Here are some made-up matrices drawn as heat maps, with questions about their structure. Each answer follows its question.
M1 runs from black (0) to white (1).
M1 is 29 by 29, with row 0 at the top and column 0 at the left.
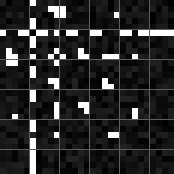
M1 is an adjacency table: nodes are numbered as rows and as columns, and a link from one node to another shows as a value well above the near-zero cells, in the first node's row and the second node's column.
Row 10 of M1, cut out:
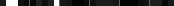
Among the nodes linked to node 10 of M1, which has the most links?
node 9
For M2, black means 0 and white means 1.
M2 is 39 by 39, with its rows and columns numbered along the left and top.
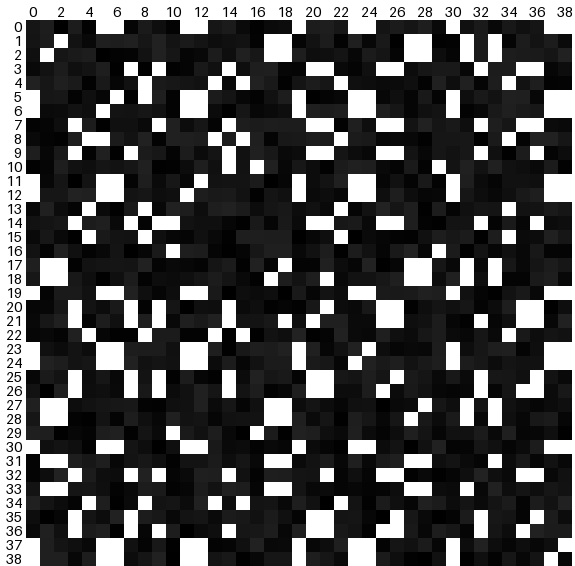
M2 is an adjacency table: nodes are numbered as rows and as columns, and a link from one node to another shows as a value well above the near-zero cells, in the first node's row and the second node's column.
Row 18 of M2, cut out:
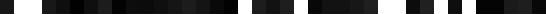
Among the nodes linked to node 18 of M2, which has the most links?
node 21
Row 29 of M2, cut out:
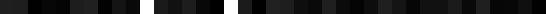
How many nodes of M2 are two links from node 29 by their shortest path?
1
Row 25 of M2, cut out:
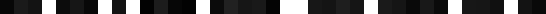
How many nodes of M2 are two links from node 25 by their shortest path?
3
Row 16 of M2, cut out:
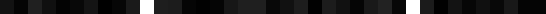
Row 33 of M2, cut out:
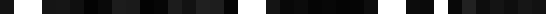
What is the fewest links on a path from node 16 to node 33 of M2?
5
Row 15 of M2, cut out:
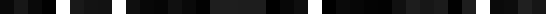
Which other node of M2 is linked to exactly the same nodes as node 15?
node 13
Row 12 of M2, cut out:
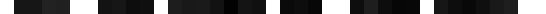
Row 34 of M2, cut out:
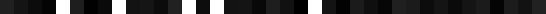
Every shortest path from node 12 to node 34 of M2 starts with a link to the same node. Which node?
node 5
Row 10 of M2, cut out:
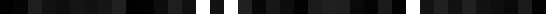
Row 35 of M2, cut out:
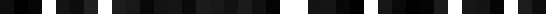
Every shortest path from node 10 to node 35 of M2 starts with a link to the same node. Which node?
node 14
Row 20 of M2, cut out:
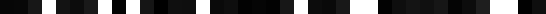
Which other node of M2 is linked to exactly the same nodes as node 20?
node 32
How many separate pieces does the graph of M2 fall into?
2
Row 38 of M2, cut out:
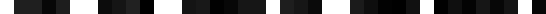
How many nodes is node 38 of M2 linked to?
10
